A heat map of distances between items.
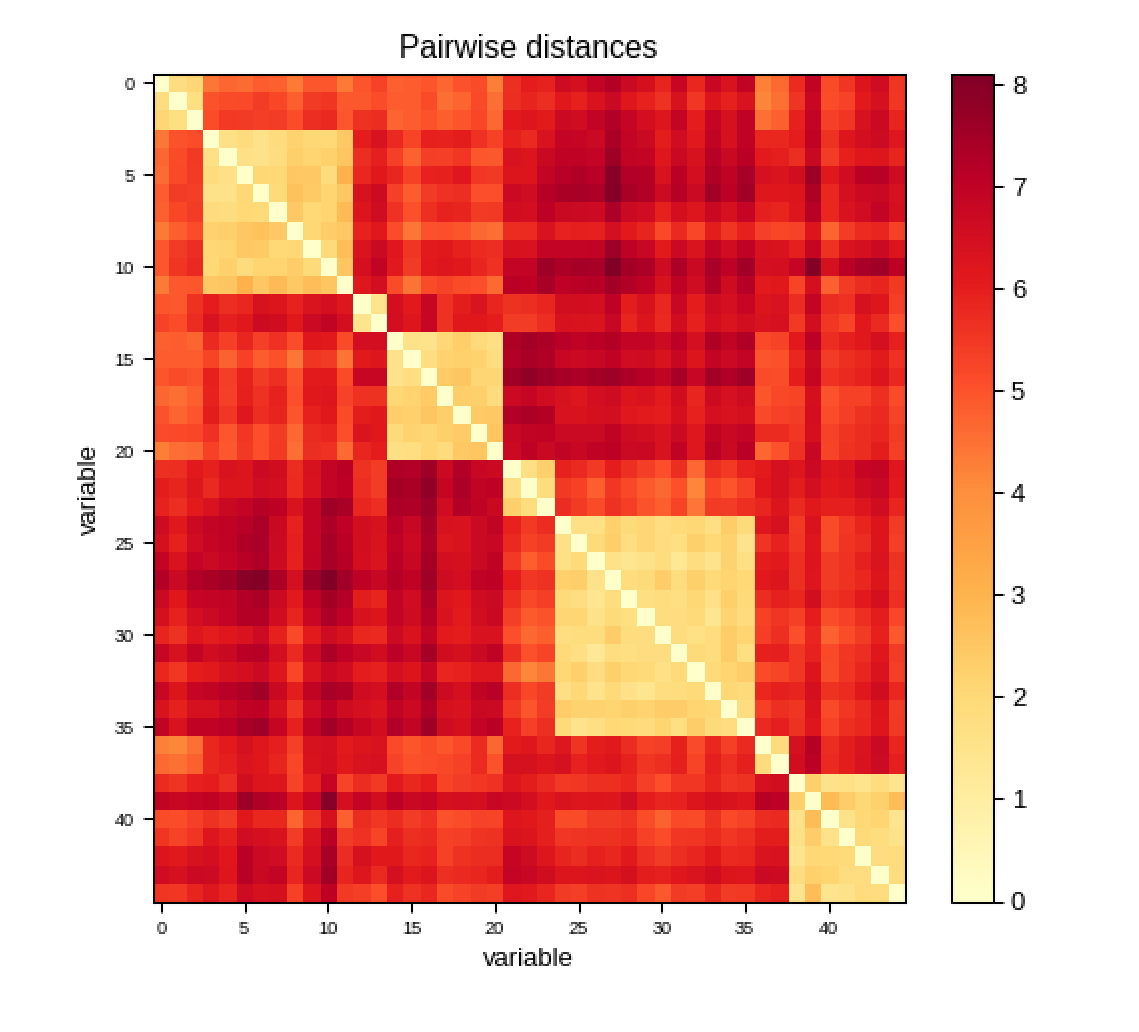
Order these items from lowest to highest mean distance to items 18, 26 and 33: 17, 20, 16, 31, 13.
31, 17, 20, 16, 13
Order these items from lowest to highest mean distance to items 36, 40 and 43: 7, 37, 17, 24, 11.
37, 17, 11, 24, 7
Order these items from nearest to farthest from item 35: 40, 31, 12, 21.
31, 40, 21, 12
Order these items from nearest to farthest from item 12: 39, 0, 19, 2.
0, 2, 19, 39
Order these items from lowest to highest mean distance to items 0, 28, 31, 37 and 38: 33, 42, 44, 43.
33, 44, 42, 43
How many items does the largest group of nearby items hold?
12
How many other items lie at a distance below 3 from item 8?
8
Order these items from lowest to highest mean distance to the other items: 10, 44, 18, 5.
44, 18, 5, 10
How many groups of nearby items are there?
8
